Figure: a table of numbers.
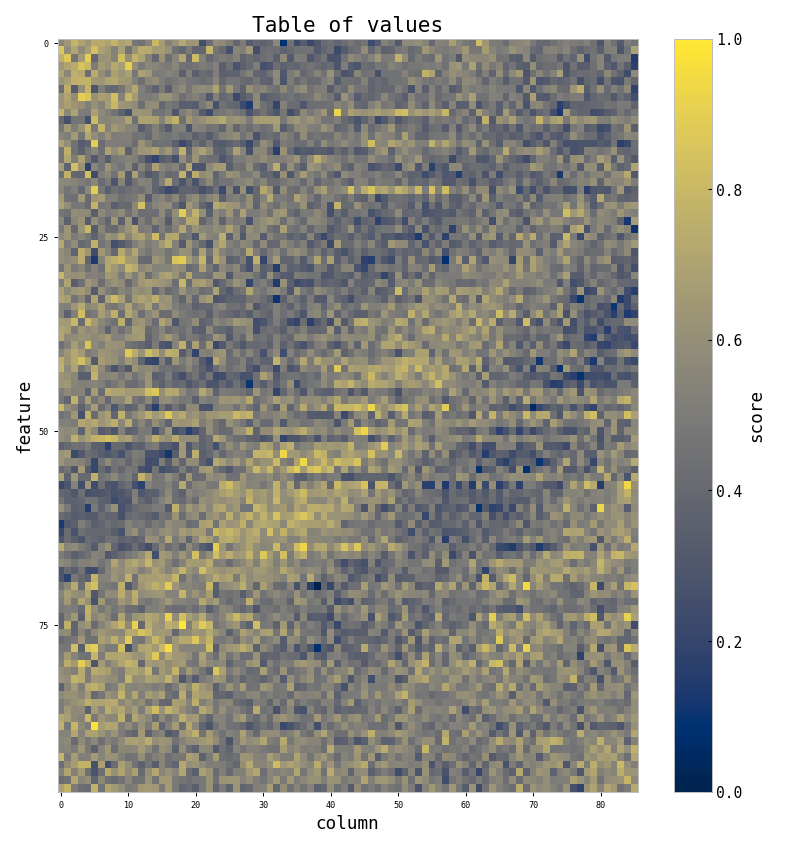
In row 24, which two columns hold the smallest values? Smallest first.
85, 58
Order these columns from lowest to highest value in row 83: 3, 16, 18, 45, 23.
23, 16, 3, 45, 18
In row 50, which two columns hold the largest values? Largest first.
45, 44
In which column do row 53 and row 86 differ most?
16
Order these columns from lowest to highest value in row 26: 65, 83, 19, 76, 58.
58, 65, 83, 76, 19
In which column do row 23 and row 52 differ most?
48
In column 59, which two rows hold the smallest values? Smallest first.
17, 57
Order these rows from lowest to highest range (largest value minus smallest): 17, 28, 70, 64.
64, 17, 28, 70
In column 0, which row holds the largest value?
1
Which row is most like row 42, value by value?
9
